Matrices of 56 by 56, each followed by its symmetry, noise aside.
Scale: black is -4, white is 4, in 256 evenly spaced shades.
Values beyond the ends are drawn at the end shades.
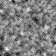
symmetric across the other diagonal.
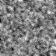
antisymmetric.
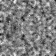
mirrored top to bottom.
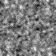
same after a half turn.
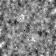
same after a half turn.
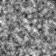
symmetric across the other diagonal.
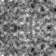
mirrored top to bottom.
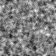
antisymmetric.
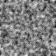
antisymmetric.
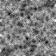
same after a half turn.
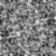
same after a half turn.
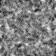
same after a half turn.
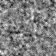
antisymmetric.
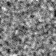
antisymmetric.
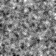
antisymmetric.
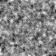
same after a half turn.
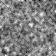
symmetric across the other diagonal.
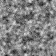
same after a half turn.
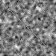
same after a half turn.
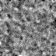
antisymmetric.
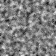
antisymmetric.
